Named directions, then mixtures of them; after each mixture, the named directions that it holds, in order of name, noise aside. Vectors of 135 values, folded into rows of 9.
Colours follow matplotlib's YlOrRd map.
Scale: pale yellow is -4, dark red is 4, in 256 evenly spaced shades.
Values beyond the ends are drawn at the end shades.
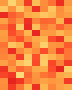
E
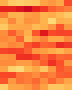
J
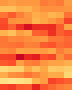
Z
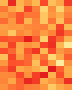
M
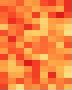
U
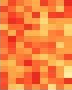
M, U.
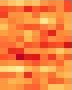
J, U, Z.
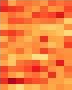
M, U, Z.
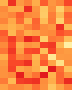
M.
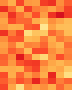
U.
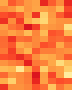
M, U, Z.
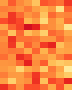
M, U, Z.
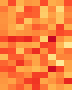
M.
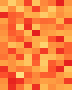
E.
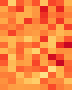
M.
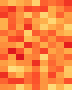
E, J, U.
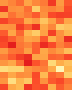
E, U, Z.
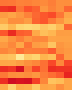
Z.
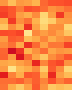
E, J, U.
